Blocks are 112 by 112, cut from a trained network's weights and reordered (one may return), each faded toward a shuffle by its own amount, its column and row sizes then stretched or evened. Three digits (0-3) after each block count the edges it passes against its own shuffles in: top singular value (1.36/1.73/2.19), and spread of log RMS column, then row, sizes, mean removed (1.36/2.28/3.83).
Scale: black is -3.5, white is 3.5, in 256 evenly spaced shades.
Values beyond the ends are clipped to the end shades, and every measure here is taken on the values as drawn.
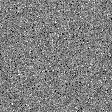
0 0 0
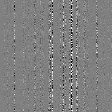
3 3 0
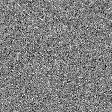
1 0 0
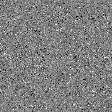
0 0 1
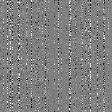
1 3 1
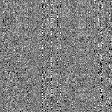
2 2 0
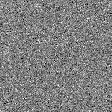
1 0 0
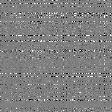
1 2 3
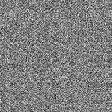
3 0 0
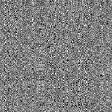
3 2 0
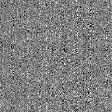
1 2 0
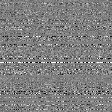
3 0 3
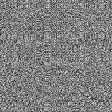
3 0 0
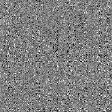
2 2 1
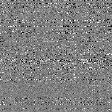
0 1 3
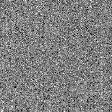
1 1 0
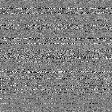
1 0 3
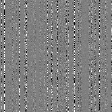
2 3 0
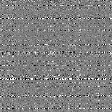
3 2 3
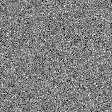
0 0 0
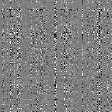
2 3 2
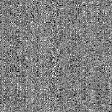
2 2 1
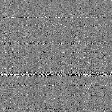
2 1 2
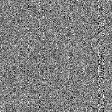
2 2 0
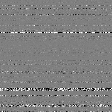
3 0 3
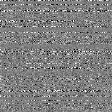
0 1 3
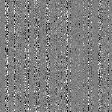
1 3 0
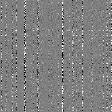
2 3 1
